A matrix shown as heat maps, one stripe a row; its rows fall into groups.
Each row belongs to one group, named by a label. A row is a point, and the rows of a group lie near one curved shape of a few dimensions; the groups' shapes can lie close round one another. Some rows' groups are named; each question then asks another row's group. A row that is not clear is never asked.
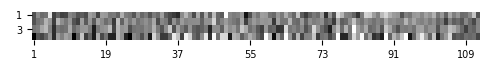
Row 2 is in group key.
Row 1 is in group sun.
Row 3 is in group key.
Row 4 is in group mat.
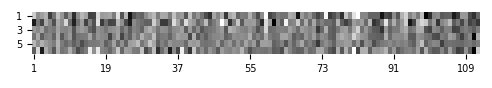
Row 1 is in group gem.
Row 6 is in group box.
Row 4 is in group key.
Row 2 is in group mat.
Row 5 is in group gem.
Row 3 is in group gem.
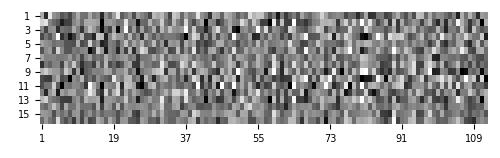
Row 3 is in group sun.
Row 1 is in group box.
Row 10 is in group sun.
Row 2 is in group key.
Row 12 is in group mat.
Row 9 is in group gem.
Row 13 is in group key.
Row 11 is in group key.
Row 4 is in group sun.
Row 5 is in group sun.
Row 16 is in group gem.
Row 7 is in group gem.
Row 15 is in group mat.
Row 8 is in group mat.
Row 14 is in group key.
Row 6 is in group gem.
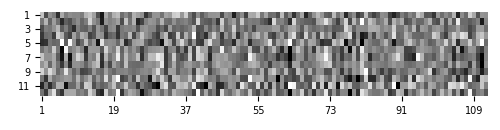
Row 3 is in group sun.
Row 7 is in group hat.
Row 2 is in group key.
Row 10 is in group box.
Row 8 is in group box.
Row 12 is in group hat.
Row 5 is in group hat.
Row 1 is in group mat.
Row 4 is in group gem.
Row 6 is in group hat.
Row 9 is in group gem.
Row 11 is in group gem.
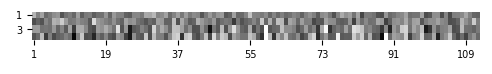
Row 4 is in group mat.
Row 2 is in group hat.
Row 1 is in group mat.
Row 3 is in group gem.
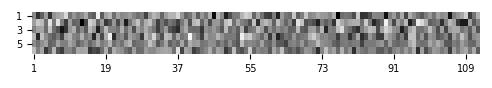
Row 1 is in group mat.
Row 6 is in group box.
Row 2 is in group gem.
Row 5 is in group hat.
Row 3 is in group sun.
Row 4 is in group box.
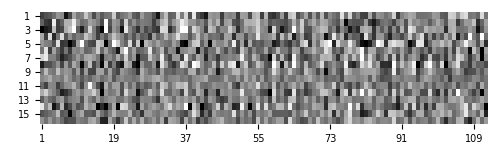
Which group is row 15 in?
sun
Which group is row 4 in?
box
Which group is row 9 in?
gem
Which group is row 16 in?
sun
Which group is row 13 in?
gem
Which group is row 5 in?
sun
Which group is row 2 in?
mat
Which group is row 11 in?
mat
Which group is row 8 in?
mat
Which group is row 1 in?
gem
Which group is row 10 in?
gem
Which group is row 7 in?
key
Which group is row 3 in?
mat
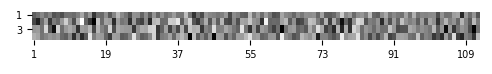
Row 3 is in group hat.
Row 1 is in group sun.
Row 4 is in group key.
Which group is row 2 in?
mat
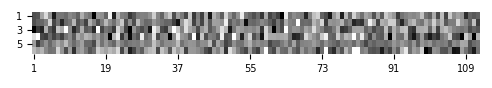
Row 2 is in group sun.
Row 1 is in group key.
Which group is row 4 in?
key
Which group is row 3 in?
mat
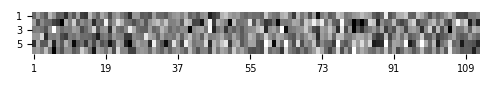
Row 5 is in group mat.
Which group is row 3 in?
hat
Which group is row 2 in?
sun
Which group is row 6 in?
key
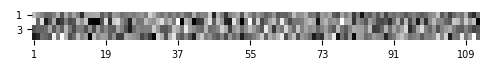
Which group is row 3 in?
mat
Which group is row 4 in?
hat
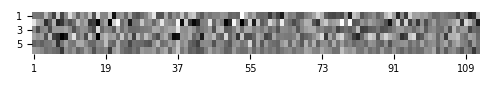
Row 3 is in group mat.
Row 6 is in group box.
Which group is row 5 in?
gem
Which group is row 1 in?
box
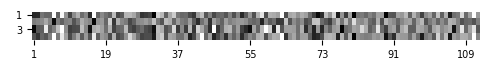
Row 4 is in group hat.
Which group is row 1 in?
hat
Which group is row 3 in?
hat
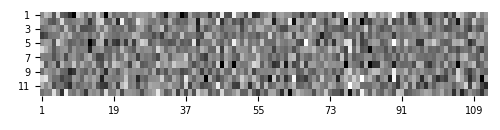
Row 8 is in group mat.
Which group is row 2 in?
hat
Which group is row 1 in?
sun
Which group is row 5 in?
gem
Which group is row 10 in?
key
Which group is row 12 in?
hat
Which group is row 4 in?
hat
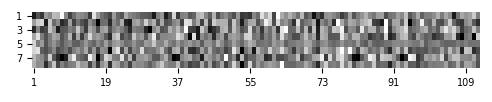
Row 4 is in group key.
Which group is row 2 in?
mat
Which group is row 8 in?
box
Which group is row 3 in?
gem
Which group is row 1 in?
hat
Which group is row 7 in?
sun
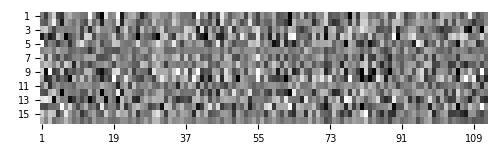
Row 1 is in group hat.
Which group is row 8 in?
gem
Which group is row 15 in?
gem
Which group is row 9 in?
box
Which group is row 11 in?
box
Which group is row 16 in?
gem
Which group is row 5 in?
hat
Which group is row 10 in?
sun
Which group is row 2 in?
key
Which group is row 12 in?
key
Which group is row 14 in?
hat
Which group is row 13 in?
mat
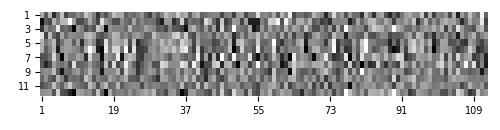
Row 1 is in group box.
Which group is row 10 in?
gem
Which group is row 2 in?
hat
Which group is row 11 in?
hat
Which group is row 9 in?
key
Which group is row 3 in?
sun
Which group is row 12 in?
sun
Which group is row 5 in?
gem
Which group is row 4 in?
mat
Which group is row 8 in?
sun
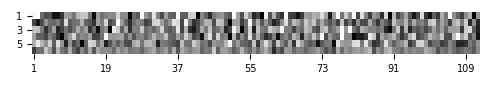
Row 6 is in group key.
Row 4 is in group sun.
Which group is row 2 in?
sun
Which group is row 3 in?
box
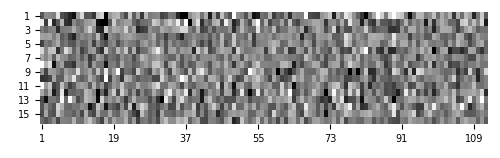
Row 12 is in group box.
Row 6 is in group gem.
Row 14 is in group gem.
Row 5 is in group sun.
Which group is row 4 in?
sun
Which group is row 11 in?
mat
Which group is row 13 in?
hat
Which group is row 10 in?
mat
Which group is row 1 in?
sun
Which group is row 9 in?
box
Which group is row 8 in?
mat
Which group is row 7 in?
gem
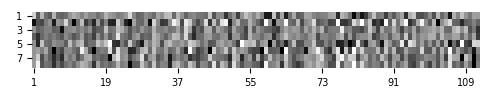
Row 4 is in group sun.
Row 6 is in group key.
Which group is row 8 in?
key
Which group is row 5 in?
box
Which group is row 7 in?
box
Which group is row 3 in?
sun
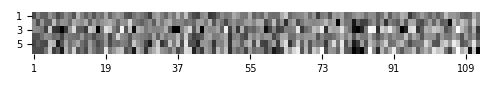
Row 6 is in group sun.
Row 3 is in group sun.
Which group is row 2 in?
hat
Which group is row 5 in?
gem
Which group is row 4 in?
sun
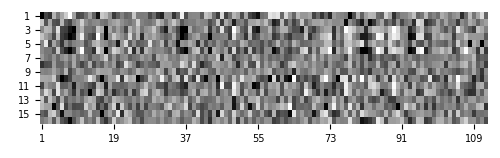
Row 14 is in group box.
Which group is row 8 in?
sun
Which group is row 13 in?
mat
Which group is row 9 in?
hat
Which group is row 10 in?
key
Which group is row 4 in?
sun
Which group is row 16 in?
sun
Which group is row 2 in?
hat
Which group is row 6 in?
sun
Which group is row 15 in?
key
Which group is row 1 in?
hat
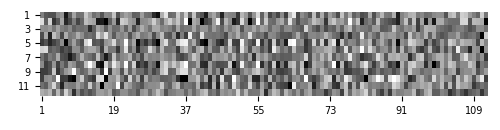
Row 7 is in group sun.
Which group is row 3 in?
gem
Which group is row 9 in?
mat
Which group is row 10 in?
sun
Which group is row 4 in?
box
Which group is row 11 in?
key
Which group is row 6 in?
key
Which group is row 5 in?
gem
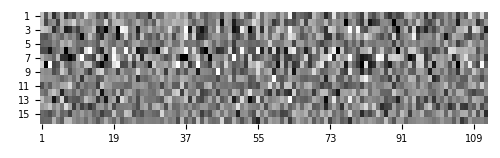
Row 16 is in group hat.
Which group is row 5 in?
hat
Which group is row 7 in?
sun
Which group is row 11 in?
hat
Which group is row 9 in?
hat
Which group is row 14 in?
gem
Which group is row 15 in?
sun
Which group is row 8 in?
box
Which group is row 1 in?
box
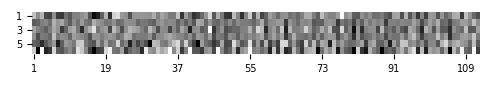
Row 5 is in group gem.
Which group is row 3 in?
hat
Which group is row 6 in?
box
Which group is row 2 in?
hat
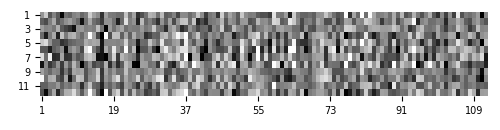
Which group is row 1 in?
key
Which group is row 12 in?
mat
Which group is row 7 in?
box
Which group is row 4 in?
mat
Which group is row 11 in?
mat
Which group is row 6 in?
gem
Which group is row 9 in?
box
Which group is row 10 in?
hat
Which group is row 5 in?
key
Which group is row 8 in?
mat
